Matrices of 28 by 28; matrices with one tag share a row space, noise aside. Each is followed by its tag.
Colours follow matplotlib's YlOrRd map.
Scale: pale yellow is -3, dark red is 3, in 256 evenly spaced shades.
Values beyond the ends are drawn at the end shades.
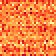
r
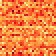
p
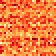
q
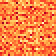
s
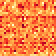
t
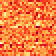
q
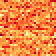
q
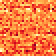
q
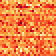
s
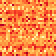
p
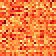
p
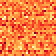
p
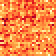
q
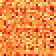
r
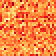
t
